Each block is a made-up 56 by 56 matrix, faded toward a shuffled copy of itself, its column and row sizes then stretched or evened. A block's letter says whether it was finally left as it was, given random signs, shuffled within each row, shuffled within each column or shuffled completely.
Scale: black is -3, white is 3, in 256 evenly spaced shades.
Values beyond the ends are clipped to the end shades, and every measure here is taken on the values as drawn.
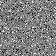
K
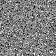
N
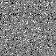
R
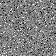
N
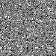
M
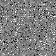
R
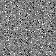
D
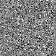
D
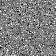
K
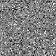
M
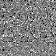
M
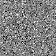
R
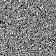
N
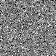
K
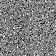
N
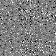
R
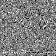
K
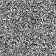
K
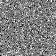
N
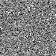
K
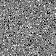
K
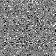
M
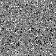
R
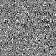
M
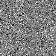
D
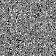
D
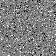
N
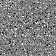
K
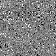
M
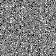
D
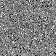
N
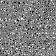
K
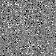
R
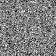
K
